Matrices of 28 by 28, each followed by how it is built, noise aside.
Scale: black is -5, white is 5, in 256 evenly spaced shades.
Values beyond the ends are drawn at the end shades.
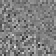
lower triangular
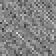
Toeplitz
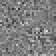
block diagonal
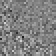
lower triangular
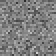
repeating columns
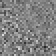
lower triangular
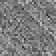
Toeplitz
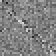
banded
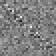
banded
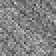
Toeplitz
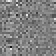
low rank
